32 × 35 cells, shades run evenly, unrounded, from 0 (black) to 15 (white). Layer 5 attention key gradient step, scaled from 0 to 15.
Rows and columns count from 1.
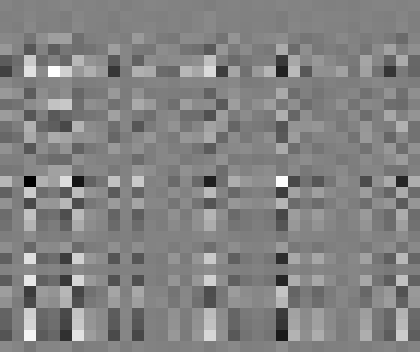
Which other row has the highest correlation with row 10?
16
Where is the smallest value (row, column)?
17, 3
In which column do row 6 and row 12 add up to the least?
24
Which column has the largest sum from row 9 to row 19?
6
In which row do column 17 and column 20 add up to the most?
7
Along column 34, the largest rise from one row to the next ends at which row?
18
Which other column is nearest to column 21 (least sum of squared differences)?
32
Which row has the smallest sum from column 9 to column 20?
11
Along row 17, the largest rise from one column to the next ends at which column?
4
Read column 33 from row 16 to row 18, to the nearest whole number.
7 10 6
